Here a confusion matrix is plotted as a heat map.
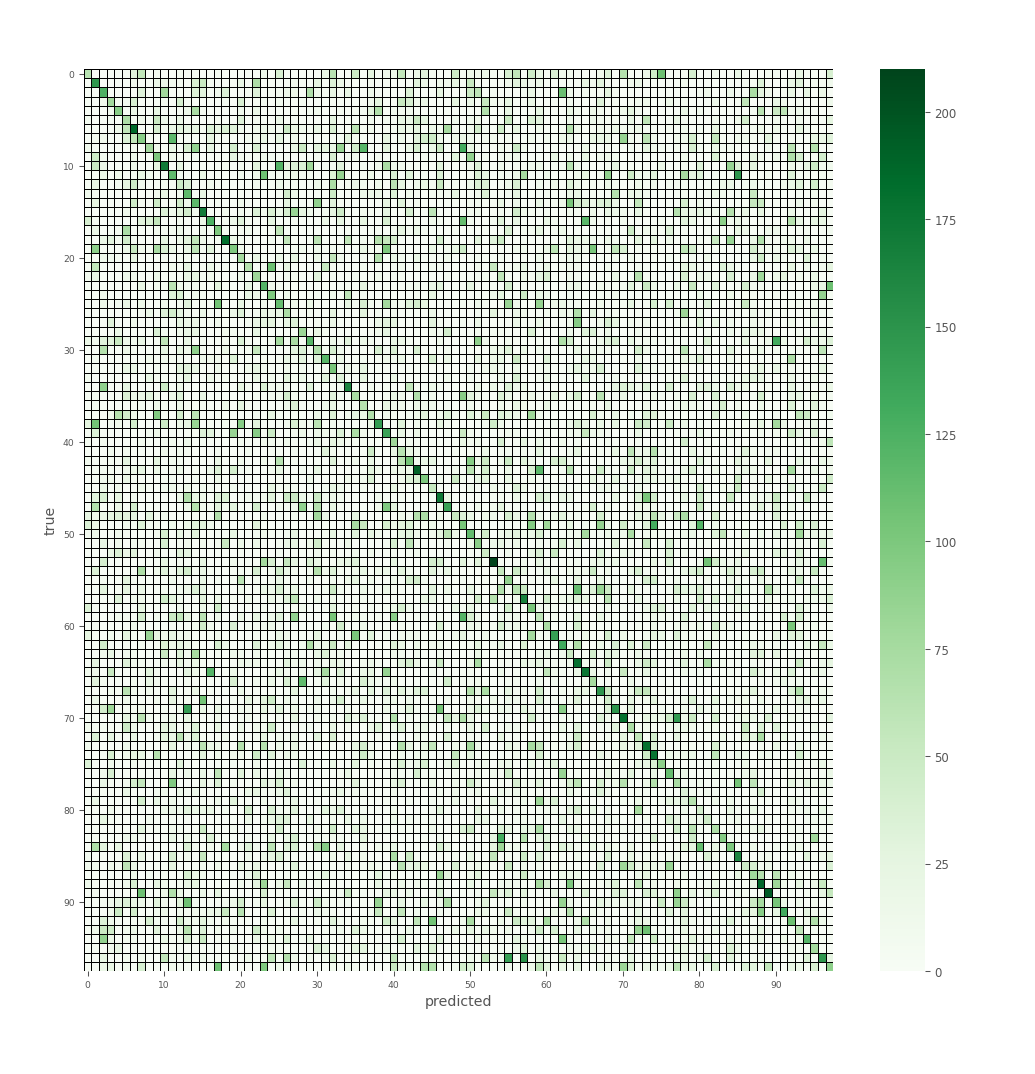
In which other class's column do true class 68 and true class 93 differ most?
73
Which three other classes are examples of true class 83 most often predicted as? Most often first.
54, 95, 57
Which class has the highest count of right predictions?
53
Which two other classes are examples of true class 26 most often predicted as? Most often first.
78, 64
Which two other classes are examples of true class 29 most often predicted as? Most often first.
90, 51
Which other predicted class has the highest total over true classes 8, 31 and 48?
49
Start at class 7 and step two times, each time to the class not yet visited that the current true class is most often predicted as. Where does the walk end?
85
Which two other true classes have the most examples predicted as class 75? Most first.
0, 90
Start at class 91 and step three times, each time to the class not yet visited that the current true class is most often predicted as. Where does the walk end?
14
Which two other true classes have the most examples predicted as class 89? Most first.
56, 97
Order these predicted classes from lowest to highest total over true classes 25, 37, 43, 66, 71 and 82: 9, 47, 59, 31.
31, 47, 9, 59
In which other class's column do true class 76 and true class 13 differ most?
62
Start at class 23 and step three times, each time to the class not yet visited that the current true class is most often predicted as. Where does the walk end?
5
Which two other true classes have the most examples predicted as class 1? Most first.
38, 19
